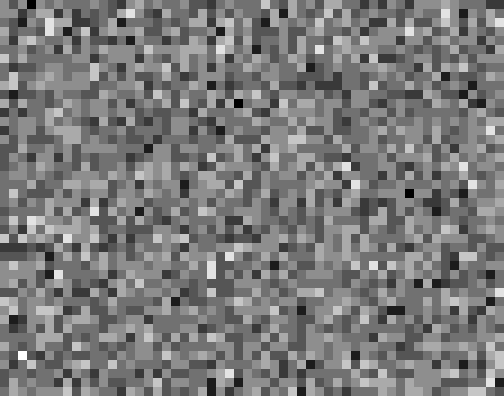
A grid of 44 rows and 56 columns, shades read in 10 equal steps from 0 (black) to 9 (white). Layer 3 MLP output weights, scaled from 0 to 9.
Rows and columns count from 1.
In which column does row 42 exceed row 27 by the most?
26
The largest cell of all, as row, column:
40, 3
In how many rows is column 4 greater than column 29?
18
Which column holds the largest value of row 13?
7
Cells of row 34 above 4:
25
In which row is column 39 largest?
19
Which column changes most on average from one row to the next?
24
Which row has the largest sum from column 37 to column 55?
43
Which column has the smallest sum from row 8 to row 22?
38
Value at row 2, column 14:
6
